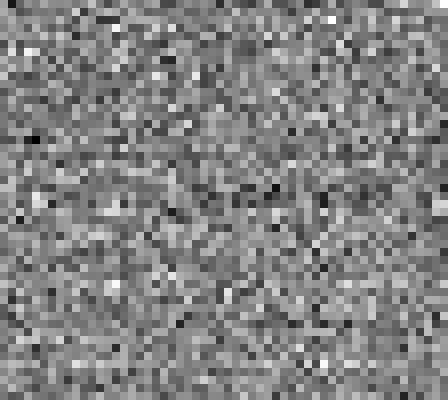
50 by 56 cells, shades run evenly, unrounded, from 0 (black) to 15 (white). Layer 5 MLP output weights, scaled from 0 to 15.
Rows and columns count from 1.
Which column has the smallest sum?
40
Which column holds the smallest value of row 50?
51
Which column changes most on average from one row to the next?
41
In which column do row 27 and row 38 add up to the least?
22
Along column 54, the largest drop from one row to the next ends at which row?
43
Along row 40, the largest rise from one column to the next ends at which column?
56
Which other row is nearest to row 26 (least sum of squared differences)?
25
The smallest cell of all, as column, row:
5, 18
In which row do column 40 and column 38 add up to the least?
46
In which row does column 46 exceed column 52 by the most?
30
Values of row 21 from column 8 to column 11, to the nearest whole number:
3 6 8 6
